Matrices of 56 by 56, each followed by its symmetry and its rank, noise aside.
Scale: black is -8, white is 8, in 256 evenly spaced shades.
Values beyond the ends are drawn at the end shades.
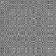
symmetric, rank three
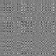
no symmetry, rank two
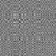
symmetric, rank three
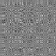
no symmetry, rank three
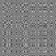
antisymmetric, rank two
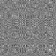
no symmetry, rank four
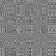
no symmetry, rank three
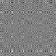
no symmetry, rank two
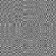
symmetric, rank three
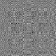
no symmetry, rank four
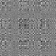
symmetric, rank three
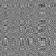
no symmetry, rank three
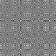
symmetric, rank two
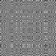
symmetric, rank two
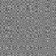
antisymmetric, rank four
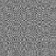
antisymmetric, rank four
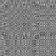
symmetric, rank three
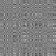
antisymmetric, rank two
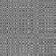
no symmetry, rank two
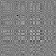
symmetric, rank two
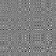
antisymmetric, rank two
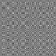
symmetric, rank two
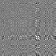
symmetric, rank two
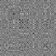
symmetric, rank three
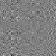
no symmetry, rank four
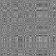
no symmetry, rank two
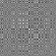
symmetric, rank two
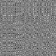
antisymmetric, rank four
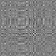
symmetric, rank three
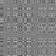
no symmetry, rank two
